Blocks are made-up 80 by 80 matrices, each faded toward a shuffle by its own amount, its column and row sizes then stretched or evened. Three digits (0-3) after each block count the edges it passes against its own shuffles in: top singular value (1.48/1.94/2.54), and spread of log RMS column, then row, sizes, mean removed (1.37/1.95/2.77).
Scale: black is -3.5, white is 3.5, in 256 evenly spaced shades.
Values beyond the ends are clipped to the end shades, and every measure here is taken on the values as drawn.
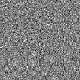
2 0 0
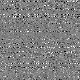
1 0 3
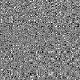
2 1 2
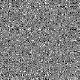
2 1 2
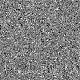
1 0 0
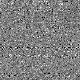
1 0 2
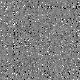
0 2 2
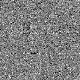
1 0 1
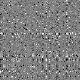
2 2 2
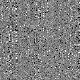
1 2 0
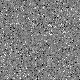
0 0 0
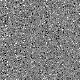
0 2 0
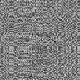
3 0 0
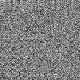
2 0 0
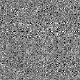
1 2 2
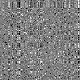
3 2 0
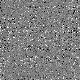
0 1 2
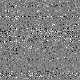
1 0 3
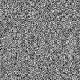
2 0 0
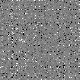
1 2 2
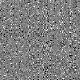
2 2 0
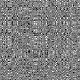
3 2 1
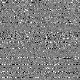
1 0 3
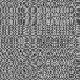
3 0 0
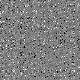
1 2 1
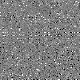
1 1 2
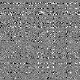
2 2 3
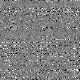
0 1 3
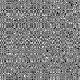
3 0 2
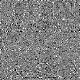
1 1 1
